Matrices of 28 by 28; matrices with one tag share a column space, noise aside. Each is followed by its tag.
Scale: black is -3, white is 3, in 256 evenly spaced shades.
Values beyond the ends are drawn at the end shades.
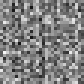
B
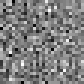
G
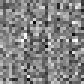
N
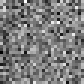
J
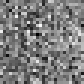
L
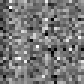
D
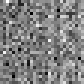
G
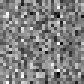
G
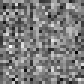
N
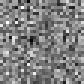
J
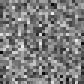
N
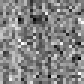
B
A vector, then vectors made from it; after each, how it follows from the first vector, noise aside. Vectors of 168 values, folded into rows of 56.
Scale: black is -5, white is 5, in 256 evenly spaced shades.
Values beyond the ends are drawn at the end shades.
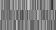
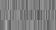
wrapped around, negated, shrunk.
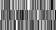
scaled up.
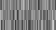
wrapped around, negated.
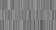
wrapped around, negated, shrunk.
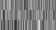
wrapped around, negated.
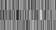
wrapped around, negated.
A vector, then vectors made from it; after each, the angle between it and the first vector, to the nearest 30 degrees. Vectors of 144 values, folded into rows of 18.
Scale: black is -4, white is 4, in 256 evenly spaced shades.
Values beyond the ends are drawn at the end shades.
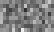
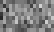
90 degrees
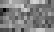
120 degrees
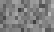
120 degrees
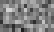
150 degrees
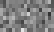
60 degrees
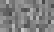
60 degrees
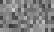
120 degrees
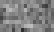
150 degrees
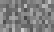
30 degrees
